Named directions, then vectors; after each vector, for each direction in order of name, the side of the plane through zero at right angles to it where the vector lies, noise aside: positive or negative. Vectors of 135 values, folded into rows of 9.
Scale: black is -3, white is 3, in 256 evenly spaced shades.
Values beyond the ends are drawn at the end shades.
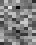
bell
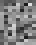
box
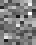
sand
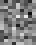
negative, positive, negative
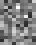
negative, positive, negative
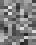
positive, negative, positive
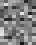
positive, negative, negative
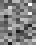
positive, positive, positive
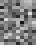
negative, negative, positive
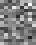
negative, positive, positive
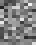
negative, positive, positive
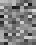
positive, negative, negative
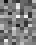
negative, positive, negative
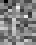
negative, positive, negative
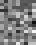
positive, positive, negative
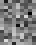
negative, positive, negative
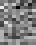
positive, negative, negative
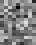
positive, negative, positive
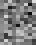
negative, negative, negative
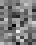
negative, negative, positive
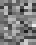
negative, positive, positive
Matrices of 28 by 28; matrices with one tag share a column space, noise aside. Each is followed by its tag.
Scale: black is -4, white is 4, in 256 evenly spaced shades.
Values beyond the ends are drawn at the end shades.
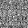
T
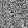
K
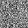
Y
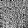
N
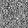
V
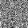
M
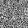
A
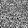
A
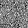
Y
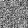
N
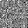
N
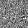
A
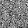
M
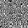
K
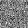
T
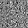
Y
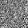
A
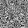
A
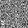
K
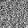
T
